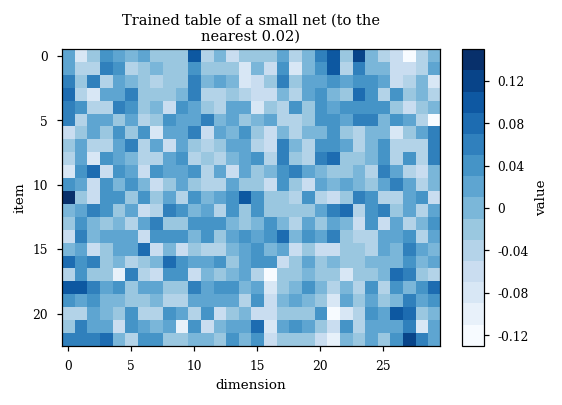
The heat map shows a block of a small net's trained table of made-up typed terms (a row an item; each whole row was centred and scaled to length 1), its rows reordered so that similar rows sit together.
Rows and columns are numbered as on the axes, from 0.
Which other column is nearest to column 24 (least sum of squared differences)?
13
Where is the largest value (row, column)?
11, 0
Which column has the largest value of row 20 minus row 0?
27
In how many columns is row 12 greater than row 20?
15
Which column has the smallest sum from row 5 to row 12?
16
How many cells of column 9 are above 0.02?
6
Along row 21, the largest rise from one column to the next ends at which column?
10
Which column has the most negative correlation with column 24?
17
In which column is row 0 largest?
23
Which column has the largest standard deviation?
21
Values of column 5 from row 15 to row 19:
0.02 -0.04 0.06 -0.02 -0.02
